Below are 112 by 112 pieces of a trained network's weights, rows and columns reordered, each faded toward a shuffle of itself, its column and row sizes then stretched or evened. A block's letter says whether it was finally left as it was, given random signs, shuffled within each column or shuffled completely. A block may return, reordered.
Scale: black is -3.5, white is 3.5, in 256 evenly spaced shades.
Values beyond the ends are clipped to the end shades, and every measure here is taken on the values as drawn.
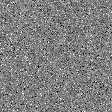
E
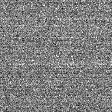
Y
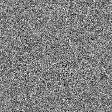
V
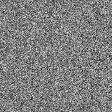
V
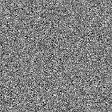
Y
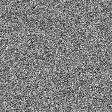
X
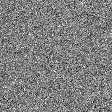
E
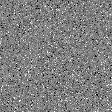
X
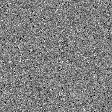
X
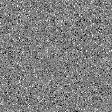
Y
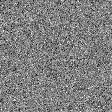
E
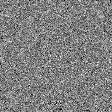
V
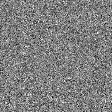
V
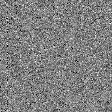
V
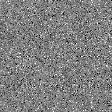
Y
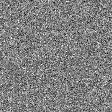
X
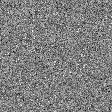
E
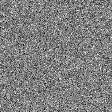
X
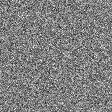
E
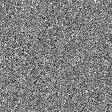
E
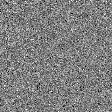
V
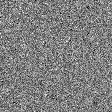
E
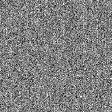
Y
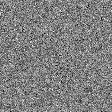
V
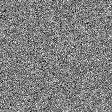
E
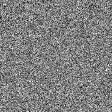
V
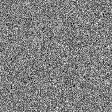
X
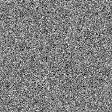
V
